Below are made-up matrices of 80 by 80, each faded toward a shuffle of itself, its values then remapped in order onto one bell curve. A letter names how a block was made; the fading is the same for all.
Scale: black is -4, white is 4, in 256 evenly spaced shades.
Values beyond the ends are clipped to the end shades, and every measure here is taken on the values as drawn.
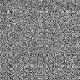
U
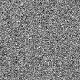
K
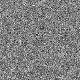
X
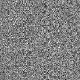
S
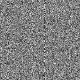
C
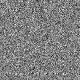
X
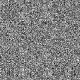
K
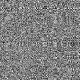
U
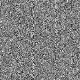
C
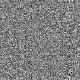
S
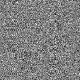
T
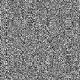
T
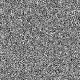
X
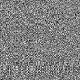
U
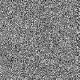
S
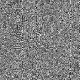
S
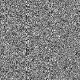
S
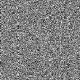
S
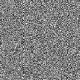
T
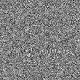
X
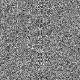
S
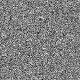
X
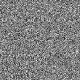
K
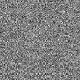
U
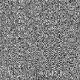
S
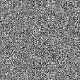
T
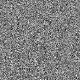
C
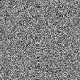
K
